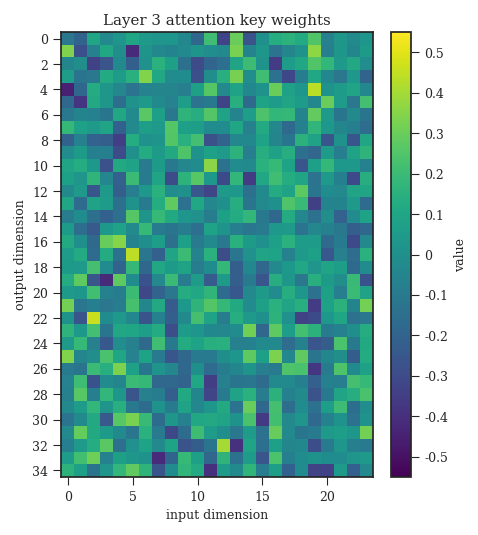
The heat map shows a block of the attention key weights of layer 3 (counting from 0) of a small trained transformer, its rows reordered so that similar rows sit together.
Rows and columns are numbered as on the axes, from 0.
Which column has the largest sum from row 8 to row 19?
5
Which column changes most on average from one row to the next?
2
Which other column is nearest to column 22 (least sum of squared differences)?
20
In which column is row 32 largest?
12
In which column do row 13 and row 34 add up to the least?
19
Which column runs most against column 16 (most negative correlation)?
8
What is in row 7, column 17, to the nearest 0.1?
-0.2
